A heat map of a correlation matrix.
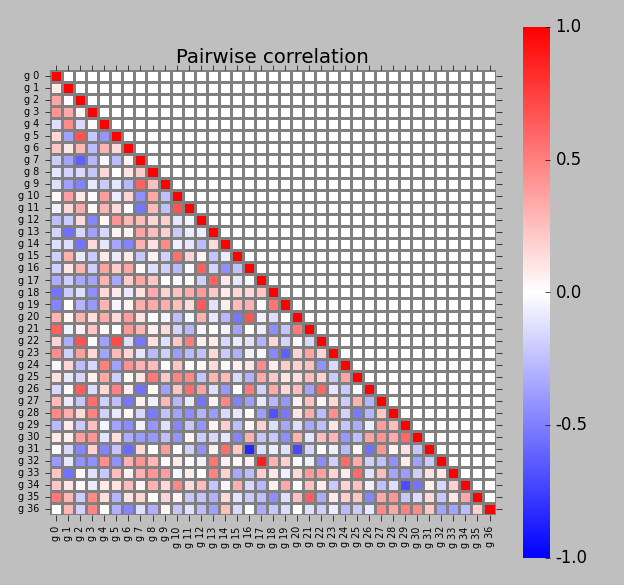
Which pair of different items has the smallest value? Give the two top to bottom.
g 16, g 31
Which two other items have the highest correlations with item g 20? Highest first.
g 16, g 21
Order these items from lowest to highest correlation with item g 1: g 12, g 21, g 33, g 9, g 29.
g 33, g 9, g 12, g 21, g 29
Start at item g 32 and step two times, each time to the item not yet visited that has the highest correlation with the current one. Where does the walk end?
g 13
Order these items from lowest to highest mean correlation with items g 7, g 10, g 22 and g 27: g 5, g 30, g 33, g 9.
g 30, g 5, g 9, g 33
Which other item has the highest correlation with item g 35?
g 21
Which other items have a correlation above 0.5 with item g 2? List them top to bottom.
g 5, g 22, g 26
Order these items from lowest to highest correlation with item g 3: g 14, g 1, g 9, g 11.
g 9, g 11, g 14, g 1
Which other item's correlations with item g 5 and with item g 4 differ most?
g 22
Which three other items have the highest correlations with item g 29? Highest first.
g 30, g 36, g 27
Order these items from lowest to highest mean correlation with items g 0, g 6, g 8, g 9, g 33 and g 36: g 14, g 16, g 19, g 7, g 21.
g 16, g 19, g 14, g 7, g 21
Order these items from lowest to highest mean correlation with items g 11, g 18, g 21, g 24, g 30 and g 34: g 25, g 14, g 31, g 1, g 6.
g 31, g 14, g 1, g 6, g 25
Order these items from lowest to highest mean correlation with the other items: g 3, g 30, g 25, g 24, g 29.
g 29, g 30, g 3, g 24, g 25
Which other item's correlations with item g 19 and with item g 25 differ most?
g 12
